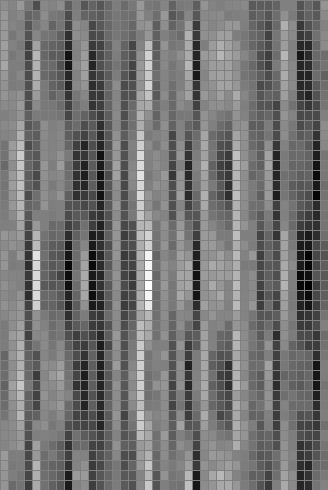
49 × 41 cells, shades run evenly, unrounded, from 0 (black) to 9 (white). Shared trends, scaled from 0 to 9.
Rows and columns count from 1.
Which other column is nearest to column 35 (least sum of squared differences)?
40
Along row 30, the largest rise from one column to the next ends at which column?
5
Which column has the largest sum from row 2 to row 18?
18
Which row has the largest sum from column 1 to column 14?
1
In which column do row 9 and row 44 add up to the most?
19
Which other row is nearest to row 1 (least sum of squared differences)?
2
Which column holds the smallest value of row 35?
13
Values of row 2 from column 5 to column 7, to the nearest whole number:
4 5 4
